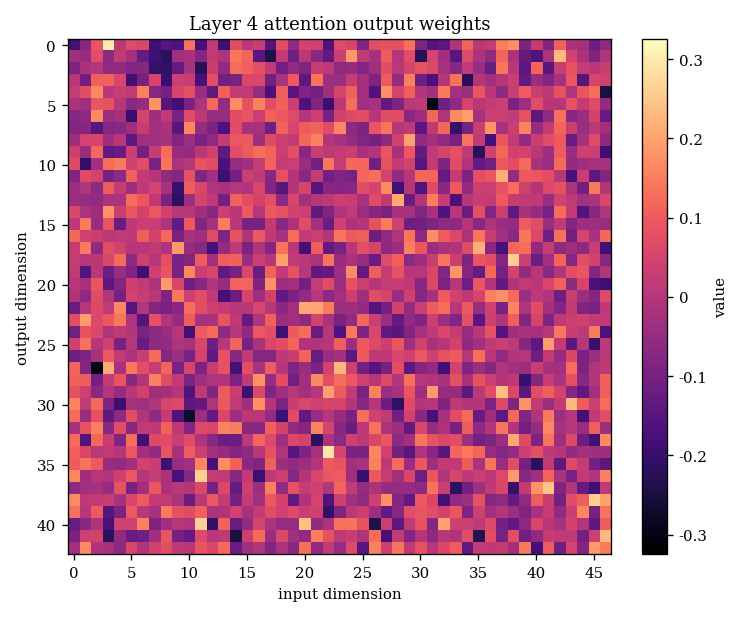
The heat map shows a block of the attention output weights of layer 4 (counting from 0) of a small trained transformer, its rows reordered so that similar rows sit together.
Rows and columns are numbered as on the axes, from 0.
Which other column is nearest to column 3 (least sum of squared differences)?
4
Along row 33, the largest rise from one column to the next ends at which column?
46
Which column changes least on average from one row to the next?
15
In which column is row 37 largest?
41
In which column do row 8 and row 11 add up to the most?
37
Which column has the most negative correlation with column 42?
30
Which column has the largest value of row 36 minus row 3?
11
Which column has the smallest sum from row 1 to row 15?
9
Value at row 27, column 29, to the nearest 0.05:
-0.15
